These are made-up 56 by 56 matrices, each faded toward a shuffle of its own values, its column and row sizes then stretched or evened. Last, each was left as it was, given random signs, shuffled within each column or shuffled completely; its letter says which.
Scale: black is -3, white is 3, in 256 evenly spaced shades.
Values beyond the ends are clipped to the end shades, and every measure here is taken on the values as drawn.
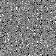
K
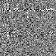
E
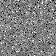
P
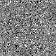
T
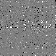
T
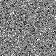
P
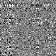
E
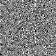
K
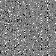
K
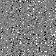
T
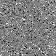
P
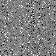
K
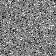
P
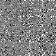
T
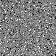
P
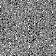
K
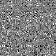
E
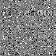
E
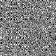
E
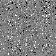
K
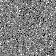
P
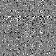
T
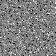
P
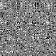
E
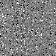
K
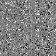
T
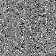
K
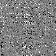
T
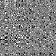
E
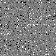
T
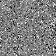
K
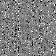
K
